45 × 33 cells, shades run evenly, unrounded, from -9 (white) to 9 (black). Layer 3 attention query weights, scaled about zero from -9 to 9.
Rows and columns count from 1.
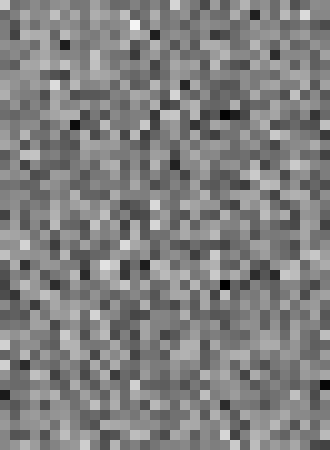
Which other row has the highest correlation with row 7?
12
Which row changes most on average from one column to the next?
23
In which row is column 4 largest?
31
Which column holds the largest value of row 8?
7
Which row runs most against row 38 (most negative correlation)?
14
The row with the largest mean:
39
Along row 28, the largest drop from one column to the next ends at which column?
29
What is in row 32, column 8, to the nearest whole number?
-4
